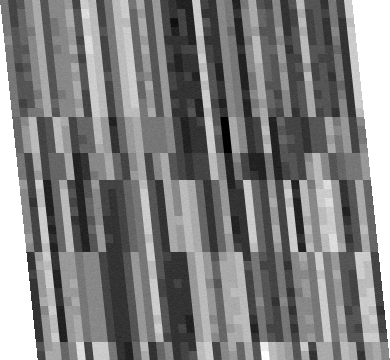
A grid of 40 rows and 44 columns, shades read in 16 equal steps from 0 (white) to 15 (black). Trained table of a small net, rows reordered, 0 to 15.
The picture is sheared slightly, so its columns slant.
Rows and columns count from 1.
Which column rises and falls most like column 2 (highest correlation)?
42
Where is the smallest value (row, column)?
40, 29
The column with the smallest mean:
16
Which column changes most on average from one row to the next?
35
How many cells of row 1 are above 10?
14
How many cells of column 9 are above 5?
31
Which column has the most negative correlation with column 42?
1
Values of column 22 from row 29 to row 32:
4 4 4 4
